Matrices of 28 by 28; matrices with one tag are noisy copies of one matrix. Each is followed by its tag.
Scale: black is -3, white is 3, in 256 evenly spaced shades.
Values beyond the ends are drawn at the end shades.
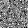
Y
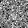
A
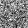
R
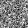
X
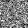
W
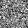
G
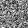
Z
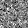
Z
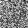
Y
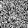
A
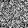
W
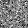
W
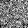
W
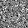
G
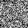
W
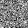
Z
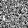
G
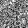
X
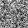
R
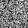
W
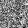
X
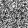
R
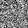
Z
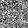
Z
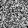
G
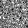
G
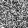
Z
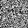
G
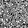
W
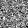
G
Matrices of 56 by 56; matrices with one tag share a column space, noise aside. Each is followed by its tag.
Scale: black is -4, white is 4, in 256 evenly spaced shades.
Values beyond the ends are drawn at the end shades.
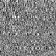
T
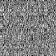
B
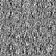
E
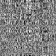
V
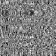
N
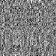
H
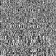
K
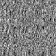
N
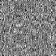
B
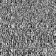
K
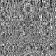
T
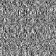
N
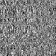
N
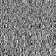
K
